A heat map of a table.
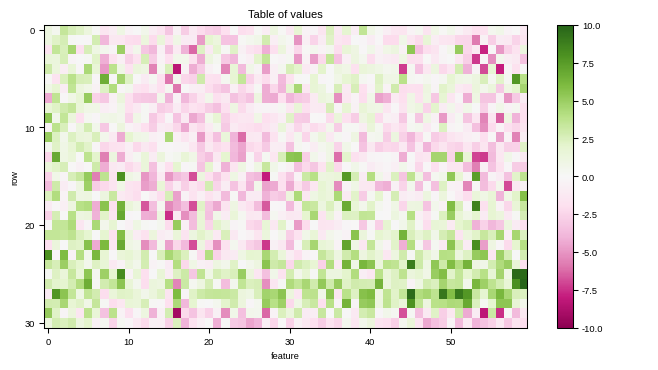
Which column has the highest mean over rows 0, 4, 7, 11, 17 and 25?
5
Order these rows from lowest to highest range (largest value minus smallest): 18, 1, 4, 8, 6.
8, 1, 6, 4, 18
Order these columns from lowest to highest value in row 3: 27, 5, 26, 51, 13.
13, 51, 5, 26, 27
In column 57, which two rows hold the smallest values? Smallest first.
16, 7
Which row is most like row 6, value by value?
17
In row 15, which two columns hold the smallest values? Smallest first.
27, 18
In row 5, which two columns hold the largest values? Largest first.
58, 7
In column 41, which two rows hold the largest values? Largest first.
26, 25
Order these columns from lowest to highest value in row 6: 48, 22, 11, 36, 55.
22, 11, 48, 55, 36
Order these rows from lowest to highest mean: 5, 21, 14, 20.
14, 20, 5, 21
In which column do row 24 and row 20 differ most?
39
